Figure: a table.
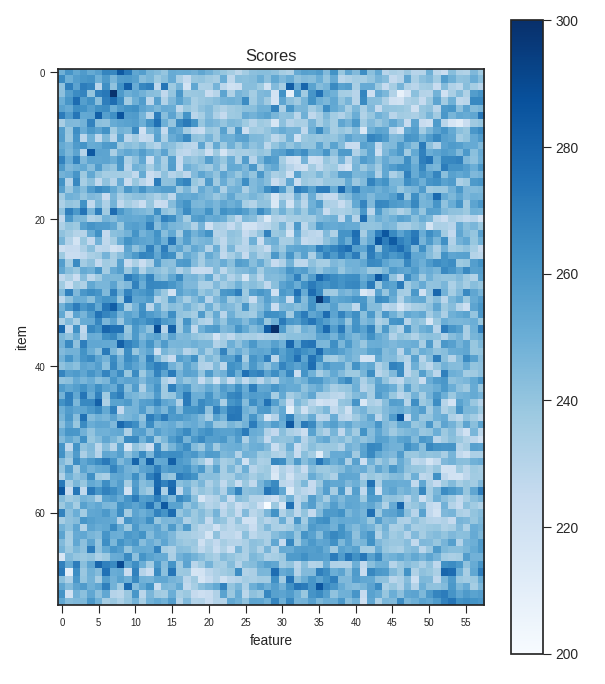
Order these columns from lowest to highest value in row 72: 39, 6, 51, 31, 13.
6, 39, 13, 51, 31
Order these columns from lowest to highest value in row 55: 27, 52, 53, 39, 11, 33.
53, 52, 33, 27, 11, 39
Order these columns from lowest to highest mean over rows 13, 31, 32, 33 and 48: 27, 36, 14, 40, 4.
14, 27, 40, 4, 36
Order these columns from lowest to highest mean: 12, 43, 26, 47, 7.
26, 47, 43, 12, 7
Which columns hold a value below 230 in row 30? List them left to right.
15, 29, 41, 42, 49
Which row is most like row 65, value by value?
42
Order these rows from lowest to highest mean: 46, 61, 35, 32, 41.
61, 32, 46, 41, 35
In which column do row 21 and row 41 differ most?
25
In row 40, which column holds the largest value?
34
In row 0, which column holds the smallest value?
52
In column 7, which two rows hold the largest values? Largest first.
3, 32
